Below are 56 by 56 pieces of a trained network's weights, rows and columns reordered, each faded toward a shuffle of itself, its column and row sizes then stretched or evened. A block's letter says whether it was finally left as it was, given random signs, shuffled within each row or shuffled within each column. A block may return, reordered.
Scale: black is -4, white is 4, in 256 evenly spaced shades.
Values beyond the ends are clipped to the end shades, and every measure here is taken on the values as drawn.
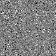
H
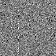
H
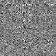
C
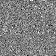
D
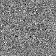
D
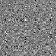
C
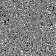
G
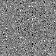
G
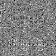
C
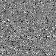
D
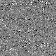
D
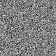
D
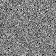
D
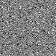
H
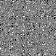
H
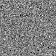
D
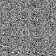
C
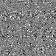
D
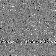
D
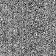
G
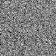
C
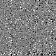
H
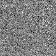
G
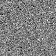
D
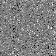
G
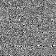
H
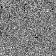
H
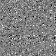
H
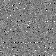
D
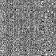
C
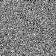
D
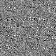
H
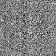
C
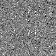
G
